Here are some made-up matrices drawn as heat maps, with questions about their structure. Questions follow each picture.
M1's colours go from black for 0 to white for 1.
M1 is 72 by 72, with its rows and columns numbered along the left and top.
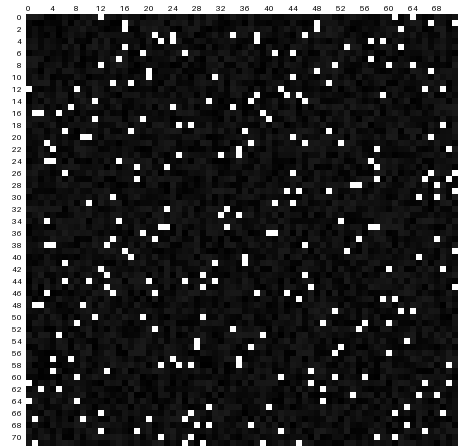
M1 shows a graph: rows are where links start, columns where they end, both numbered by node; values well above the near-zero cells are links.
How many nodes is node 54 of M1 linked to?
2
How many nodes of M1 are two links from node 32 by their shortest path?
2
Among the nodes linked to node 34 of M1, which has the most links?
node 3
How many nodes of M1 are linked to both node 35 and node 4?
2
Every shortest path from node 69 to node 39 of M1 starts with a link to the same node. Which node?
node 66
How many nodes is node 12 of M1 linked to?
5
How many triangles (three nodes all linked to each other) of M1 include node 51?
2
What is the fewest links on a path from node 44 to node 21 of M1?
6
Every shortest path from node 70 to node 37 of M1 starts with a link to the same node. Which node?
node 22
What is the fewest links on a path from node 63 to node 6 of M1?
5
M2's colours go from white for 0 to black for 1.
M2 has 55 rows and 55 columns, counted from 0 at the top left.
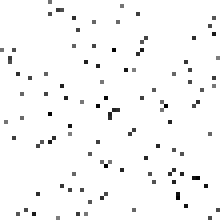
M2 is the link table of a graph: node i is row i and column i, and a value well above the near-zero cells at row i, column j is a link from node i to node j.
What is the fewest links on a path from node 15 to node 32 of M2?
6
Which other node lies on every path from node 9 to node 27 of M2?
node 48
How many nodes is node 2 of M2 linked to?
2
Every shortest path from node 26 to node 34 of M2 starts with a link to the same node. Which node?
node 24
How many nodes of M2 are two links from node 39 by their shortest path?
1
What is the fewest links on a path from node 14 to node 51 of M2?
4
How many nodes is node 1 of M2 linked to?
1
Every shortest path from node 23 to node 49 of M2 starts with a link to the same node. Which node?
node 5
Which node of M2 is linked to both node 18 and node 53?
node 4
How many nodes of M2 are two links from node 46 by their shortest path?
2
